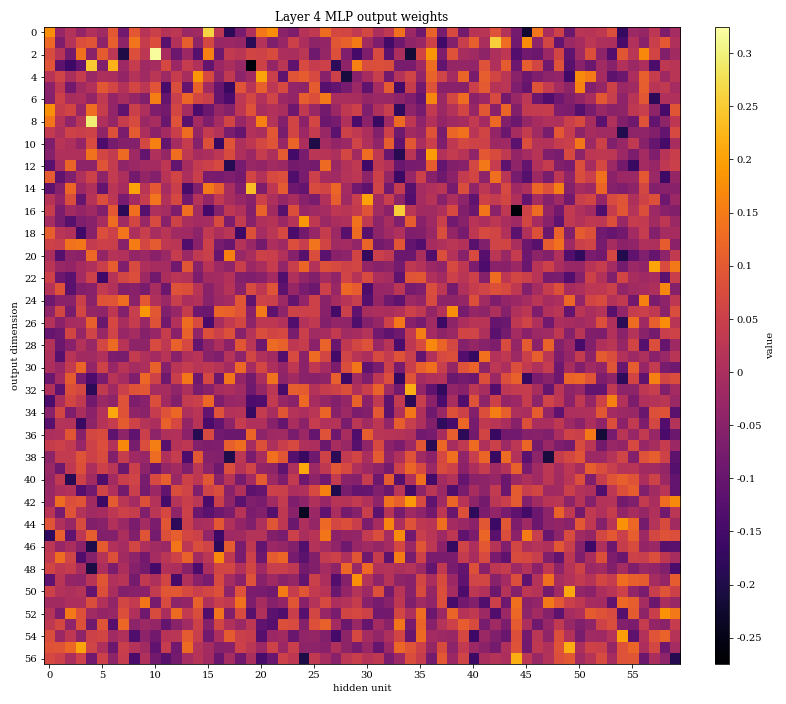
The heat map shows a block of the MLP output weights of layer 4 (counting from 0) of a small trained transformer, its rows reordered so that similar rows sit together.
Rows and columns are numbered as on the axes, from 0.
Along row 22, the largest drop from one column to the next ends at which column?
5
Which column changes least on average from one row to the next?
31
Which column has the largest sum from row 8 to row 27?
6
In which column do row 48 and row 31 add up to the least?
4
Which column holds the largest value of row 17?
24
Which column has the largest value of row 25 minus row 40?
9
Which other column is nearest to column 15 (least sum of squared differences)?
21
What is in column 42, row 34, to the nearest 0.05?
0.15
